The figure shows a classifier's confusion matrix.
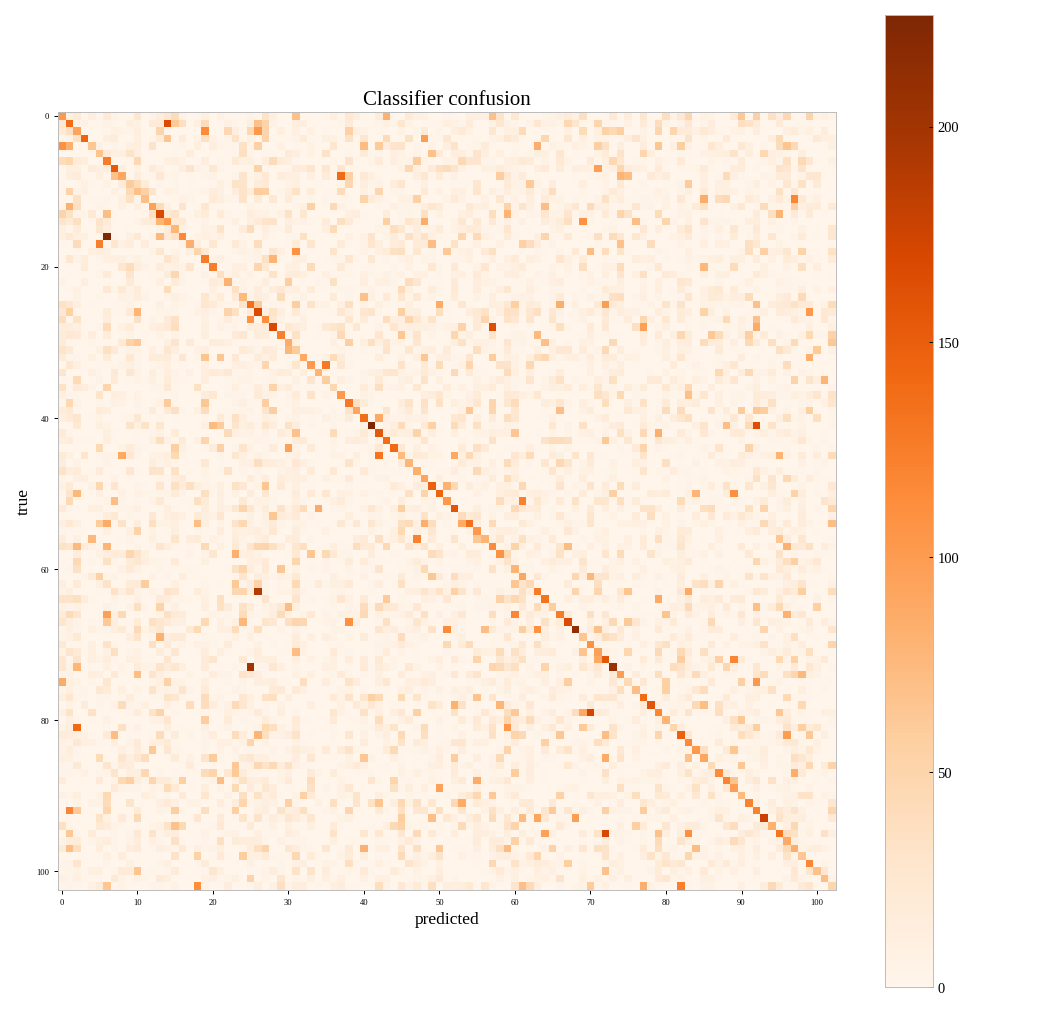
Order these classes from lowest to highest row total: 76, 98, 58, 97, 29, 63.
76, 98, 58, 29, 97, 63
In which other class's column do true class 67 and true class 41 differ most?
92
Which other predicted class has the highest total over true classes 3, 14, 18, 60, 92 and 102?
48
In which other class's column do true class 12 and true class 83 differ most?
1
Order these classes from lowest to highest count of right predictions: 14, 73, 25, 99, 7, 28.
14, 99, 25, 7, 28, 73
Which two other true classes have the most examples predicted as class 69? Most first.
14, 79
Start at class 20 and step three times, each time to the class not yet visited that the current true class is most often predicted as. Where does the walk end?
89
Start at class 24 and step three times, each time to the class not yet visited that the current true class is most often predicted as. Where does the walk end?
79
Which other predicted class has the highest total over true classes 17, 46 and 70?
5
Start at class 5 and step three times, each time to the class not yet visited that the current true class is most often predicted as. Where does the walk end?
61
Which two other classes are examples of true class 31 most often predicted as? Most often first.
30, 100
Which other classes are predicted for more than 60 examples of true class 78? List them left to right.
52, 58, 85
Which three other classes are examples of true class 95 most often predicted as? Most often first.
72, 83, 64
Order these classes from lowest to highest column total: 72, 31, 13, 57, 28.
28, 13, 57, 31, 72
